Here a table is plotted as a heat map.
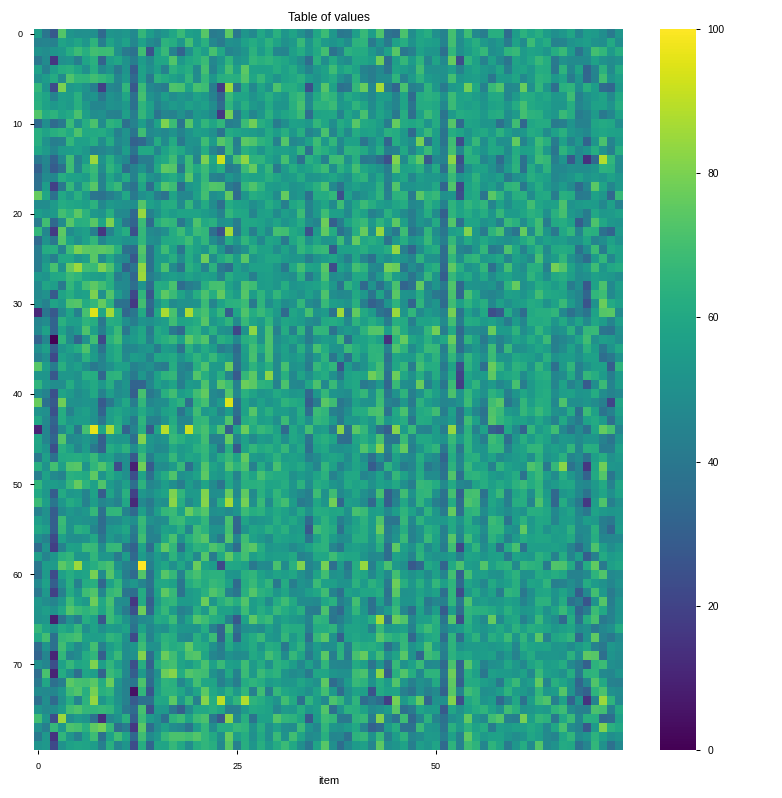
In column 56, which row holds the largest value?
59
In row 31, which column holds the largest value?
7
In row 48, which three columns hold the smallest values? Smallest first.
12, 69, 10
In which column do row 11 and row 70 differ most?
2
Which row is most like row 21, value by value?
72
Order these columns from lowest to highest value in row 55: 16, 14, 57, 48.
14, 48, 16, 57
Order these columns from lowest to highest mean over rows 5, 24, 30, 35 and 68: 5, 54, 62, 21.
54, 62, 21, 5
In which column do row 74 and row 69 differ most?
69
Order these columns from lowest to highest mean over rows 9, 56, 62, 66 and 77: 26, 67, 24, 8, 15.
15, 8, 67, 26, 24
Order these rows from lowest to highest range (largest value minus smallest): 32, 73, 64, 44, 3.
32, 64, 3, 73, 44
